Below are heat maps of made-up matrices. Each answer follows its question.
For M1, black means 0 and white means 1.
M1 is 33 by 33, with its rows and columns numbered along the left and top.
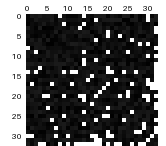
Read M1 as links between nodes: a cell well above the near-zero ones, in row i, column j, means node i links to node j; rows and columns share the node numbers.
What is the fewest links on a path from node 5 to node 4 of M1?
2
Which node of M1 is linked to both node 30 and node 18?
node 31
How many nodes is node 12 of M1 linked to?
2
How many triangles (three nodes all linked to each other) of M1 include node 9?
3
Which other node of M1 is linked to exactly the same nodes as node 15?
node 22
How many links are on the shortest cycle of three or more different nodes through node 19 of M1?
5
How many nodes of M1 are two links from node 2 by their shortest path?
9
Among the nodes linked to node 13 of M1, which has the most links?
node 32
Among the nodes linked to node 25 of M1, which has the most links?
node 20
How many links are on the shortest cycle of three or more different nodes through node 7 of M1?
5
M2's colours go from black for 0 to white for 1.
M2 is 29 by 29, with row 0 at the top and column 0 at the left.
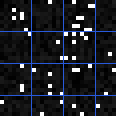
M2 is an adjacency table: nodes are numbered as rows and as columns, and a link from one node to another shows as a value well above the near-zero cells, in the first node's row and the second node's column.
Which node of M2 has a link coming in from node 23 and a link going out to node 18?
node 26
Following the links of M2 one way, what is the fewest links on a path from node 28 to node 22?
4
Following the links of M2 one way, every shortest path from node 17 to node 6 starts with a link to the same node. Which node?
node 8
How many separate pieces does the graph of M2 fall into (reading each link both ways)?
3
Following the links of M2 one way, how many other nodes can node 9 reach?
3
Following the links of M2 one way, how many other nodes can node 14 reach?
6
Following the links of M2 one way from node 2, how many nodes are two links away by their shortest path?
1
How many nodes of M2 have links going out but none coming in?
7
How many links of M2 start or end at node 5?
5
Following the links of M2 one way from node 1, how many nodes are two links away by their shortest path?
4
